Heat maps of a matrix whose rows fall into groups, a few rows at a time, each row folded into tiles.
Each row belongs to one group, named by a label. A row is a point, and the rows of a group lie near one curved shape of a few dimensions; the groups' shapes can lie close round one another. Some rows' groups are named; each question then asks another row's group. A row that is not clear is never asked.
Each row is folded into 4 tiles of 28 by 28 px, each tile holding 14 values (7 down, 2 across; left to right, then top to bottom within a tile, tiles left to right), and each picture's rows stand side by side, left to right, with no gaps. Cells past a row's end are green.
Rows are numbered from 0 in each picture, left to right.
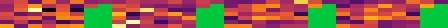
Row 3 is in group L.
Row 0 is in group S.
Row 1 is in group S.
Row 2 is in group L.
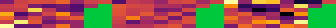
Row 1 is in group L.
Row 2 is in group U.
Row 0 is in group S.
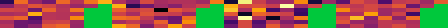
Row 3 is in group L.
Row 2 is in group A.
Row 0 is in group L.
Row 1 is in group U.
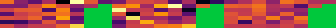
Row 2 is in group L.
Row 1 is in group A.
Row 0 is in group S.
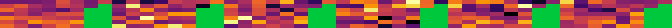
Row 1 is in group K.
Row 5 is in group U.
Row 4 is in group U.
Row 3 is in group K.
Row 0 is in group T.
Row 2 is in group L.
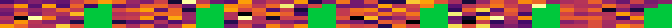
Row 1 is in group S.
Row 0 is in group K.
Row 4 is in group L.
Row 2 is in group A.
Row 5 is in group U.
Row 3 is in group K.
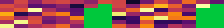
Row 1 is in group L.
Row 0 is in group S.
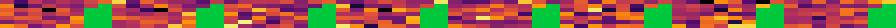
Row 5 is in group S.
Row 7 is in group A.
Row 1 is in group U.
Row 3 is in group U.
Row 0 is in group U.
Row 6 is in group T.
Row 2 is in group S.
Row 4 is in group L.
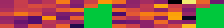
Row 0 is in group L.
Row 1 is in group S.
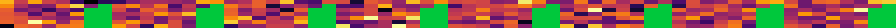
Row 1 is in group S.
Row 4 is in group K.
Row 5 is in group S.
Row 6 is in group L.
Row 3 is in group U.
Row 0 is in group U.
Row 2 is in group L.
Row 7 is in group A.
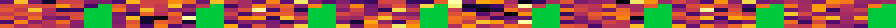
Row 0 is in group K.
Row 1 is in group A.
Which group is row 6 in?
S
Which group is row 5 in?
S
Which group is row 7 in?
L
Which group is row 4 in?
U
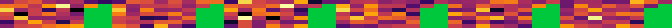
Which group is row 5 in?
K
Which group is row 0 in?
A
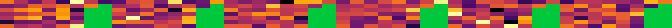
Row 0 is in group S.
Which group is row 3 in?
L
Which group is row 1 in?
L
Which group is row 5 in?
S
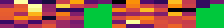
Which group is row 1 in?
K
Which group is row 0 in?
K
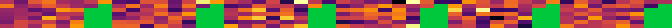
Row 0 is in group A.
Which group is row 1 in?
S
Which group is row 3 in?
S
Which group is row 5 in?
K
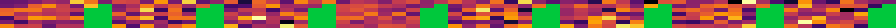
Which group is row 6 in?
S
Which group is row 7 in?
K
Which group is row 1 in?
S
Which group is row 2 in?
U
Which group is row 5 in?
T
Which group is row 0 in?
L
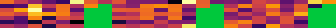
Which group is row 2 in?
S
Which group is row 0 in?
K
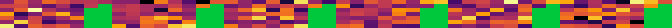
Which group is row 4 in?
L
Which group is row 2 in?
S
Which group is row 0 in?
S
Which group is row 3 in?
A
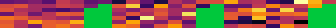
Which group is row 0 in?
T
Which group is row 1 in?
K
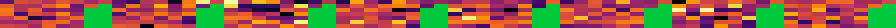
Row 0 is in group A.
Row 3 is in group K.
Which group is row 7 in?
L
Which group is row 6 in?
A
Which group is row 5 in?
L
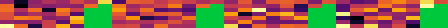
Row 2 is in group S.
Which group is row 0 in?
U
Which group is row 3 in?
L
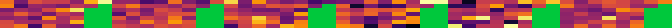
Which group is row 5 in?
A
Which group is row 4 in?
U
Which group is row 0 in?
A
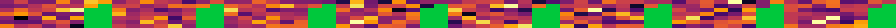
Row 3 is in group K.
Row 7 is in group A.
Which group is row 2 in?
A
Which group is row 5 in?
S
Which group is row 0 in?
L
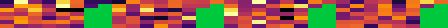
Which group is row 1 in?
A
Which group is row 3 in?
S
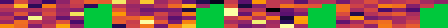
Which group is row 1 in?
U
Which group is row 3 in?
A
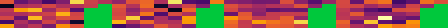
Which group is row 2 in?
T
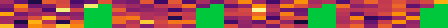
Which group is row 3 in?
A
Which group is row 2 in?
K
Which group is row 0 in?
T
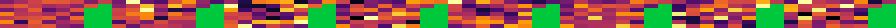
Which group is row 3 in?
K
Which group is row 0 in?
L
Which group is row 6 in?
L
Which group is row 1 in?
K
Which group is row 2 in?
U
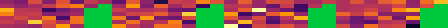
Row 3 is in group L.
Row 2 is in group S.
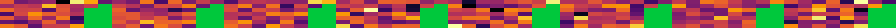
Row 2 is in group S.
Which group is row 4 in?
U
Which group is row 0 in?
S
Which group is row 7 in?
S
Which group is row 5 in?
A
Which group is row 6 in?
A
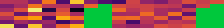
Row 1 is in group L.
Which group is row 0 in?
S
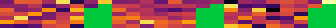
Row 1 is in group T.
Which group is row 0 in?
L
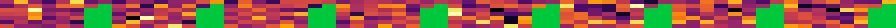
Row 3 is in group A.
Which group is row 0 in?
K
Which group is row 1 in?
K
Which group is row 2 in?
K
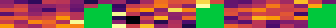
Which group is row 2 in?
L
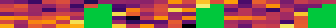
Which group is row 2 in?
U
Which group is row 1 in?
L
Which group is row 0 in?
T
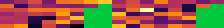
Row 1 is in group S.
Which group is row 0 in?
A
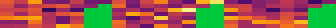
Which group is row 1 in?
A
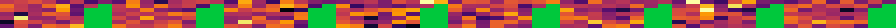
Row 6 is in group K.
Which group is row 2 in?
K
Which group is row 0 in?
A
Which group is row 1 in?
K
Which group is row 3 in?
A
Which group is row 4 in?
A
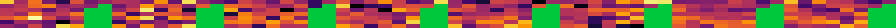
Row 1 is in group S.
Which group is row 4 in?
T
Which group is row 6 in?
T
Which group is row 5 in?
A
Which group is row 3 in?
U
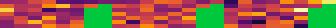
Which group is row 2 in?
L
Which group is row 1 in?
L
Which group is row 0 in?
A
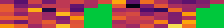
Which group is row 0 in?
U
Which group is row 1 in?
U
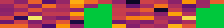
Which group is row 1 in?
U
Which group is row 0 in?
K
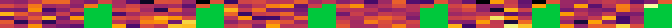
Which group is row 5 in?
T
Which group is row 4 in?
T
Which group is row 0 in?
L
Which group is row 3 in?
T
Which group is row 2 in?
A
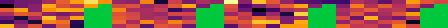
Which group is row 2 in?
U
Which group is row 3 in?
K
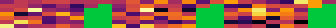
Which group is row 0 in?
S
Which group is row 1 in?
S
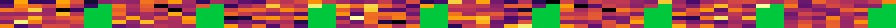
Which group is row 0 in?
K
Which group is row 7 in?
A
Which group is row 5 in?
U
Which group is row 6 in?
L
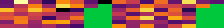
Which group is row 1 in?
S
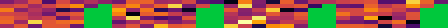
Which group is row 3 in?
K
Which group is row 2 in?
K
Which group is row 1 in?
A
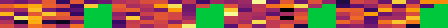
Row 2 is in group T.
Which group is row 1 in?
A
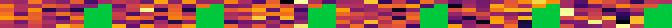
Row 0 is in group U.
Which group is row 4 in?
L
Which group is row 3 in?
T
